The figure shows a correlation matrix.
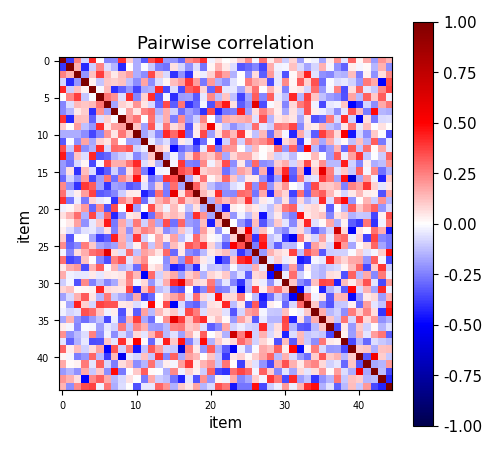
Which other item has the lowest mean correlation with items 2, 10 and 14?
17
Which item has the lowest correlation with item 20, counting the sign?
22
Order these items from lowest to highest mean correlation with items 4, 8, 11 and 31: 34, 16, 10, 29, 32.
32, 10, 16, 29, 34
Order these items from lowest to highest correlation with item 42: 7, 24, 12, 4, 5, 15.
4, 12, 5, 15, 24, 7
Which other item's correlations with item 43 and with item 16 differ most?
30
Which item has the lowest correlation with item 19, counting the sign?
7
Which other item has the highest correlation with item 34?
44
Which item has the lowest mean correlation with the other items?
1
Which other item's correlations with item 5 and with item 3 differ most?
43
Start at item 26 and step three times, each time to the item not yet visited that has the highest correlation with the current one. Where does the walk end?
33
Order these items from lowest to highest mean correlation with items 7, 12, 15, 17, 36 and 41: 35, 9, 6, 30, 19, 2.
6, 2, 19, 9, 35, 30
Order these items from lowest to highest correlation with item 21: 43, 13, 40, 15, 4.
40, 43, 15, 13, 4
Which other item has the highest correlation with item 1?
5
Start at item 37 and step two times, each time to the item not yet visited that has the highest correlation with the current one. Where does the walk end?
25
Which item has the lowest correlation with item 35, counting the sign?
31
